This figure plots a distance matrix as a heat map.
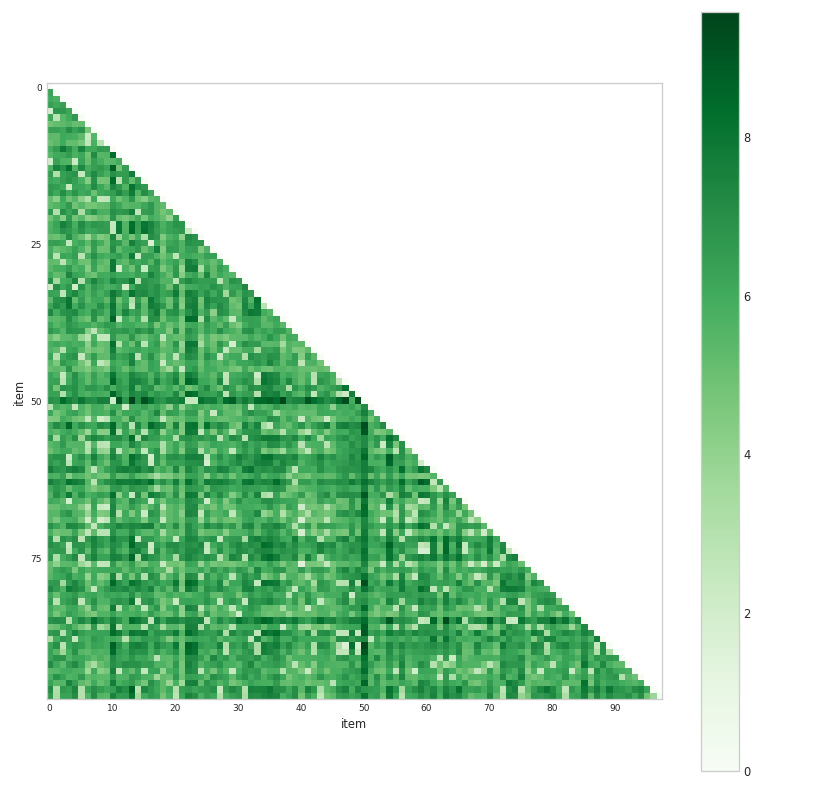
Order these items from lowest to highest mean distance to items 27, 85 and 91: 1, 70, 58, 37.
1, 58, 37, 70
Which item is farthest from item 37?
50
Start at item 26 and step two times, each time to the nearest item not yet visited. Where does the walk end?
36
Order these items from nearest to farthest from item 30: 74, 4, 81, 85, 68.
81, 68, 4, 74, 85
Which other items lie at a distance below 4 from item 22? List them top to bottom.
10, 23, 50
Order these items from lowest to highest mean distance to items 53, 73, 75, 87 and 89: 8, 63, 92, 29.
8, 92, 29, 63
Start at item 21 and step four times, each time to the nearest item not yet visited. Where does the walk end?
77
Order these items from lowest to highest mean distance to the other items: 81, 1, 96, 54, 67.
67, 1, 81, 96, 54
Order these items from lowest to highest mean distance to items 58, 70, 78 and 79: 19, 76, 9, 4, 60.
76, 9, 19, 4, 60
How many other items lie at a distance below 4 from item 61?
6
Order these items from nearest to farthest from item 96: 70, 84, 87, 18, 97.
97, 18, 84, 70, 87
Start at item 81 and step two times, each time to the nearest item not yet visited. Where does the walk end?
38
